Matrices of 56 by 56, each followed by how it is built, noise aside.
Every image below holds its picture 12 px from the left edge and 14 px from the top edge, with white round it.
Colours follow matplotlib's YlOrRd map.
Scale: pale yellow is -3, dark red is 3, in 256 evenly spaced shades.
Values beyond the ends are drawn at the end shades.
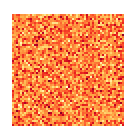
repeating rows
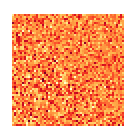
lower triangular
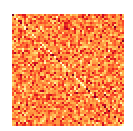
diagonal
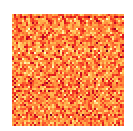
repeating columns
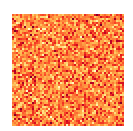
repeating rows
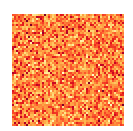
repeating rows
